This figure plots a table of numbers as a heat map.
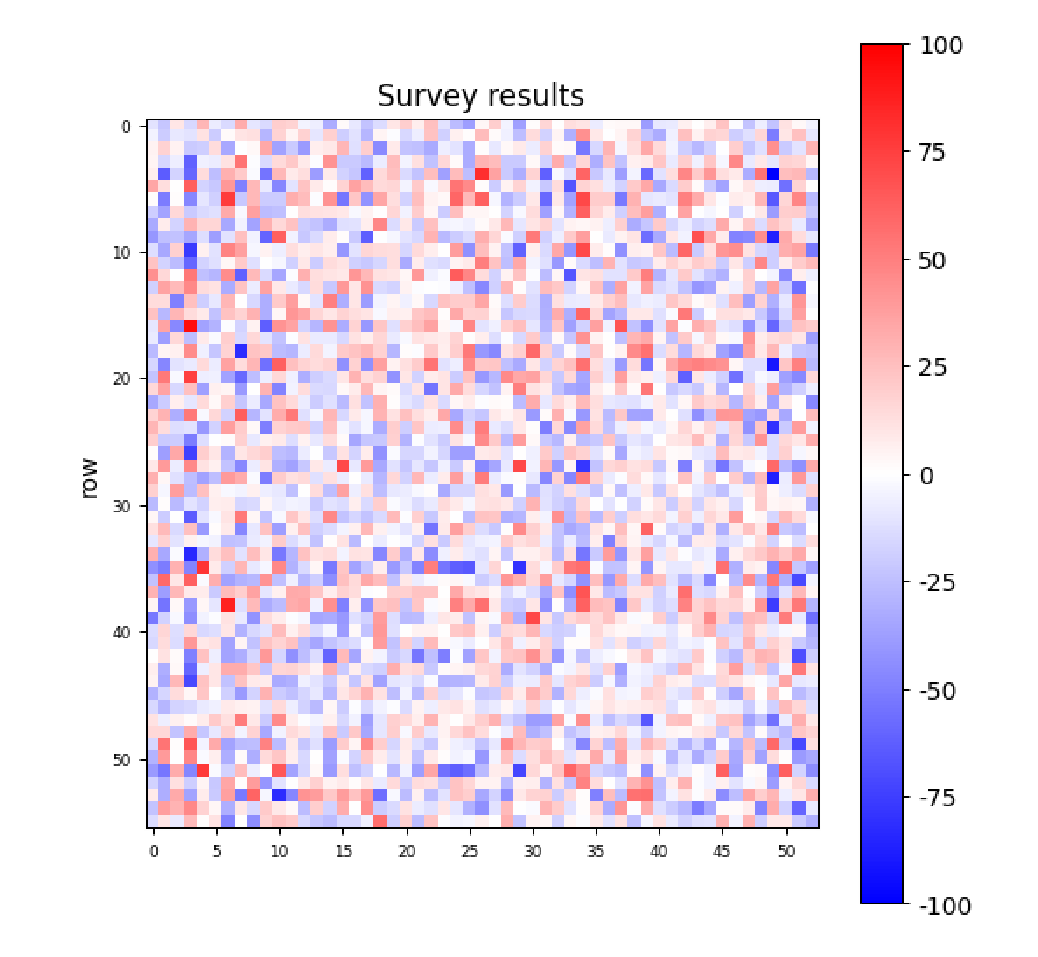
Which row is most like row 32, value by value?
21
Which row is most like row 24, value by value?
28
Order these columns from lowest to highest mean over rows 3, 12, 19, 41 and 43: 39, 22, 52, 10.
52, 39, 22, 10
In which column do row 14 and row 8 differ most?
14
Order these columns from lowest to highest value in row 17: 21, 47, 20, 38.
20, 21, 38, 47
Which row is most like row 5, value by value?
12
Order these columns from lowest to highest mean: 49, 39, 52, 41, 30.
49, 52, 41, 39, 30
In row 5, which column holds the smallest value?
33
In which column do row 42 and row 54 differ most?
3
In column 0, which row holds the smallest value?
39
